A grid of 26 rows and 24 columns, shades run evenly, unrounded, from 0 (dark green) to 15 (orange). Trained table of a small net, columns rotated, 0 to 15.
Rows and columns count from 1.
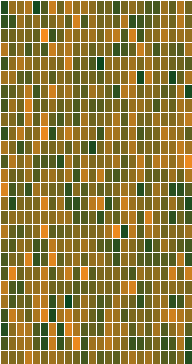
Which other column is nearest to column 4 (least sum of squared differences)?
23
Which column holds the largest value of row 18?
7
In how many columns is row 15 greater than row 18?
14
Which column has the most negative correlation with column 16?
24
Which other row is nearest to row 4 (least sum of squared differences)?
13
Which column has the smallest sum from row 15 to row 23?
18
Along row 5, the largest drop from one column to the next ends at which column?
10
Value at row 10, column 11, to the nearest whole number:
9
